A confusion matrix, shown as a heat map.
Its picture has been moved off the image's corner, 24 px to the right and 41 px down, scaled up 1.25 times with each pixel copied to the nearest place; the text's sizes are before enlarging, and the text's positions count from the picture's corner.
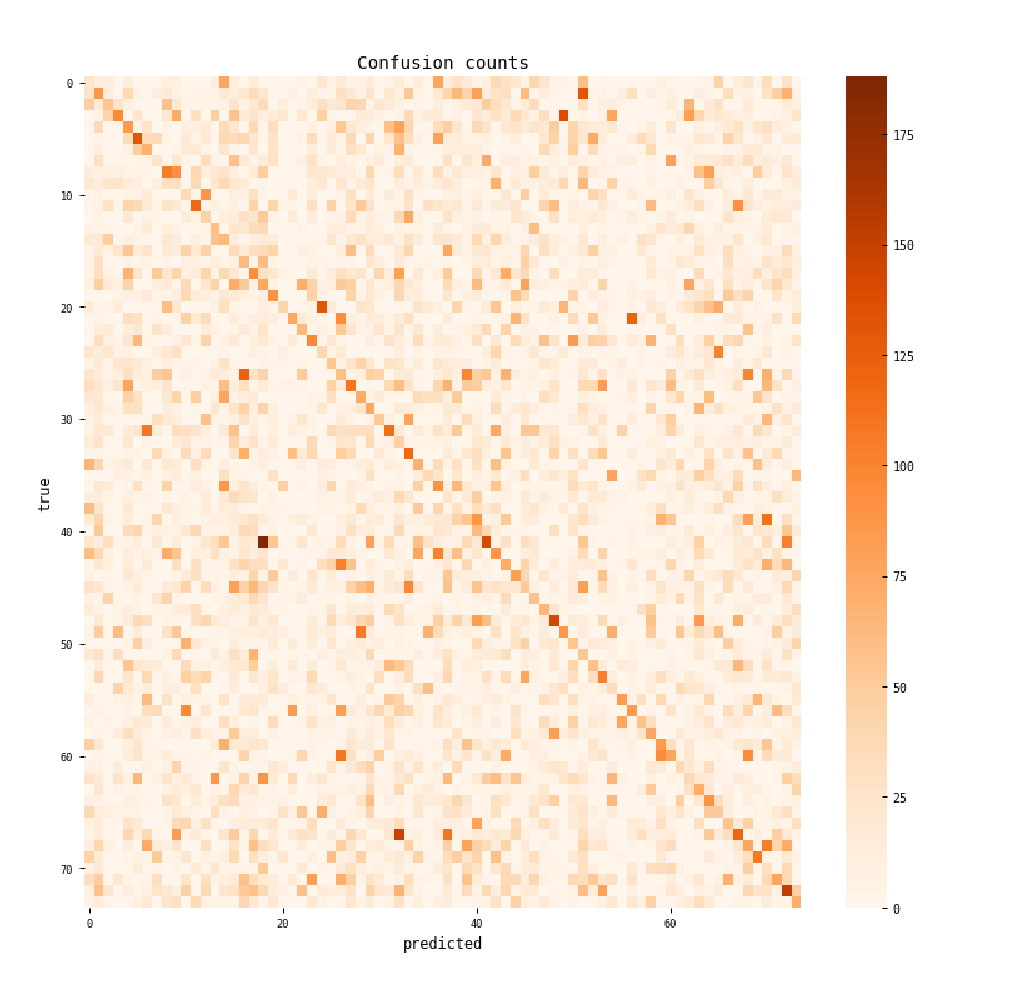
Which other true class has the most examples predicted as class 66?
71
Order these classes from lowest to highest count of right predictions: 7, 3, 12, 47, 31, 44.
7, 12, 47, 44, 3, 31
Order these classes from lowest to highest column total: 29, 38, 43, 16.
38, 43, 16, 29
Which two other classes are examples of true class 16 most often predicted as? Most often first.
18, 45
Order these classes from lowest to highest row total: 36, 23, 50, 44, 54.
54, 50, 44, 36, 23
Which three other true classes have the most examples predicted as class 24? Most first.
20, 65, 3
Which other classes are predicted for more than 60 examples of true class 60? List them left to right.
26, 43, 59, 68
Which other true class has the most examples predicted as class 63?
48
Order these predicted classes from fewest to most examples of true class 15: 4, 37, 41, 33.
41, 33, 4, 37
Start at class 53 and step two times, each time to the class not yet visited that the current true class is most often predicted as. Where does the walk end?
33
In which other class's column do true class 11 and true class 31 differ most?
6
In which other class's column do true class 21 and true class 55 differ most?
56
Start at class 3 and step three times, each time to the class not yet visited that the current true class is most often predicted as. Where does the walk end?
14
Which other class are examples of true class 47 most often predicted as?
58
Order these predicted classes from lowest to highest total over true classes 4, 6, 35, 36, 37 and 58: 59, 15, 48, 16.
59, 16, 15, 48
